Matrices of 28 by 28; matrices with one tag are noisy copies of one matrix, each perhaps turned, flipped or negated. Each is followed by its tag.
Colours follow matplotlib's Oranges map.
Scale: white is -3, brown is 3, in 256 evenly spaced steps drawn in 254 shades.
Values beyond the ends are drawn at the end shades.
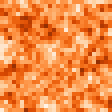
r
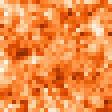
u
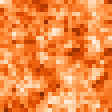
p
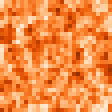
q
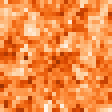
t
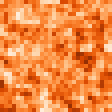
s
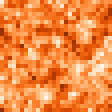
p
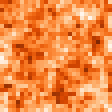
u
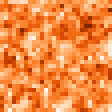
r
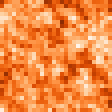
p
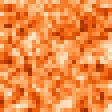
r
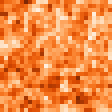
s
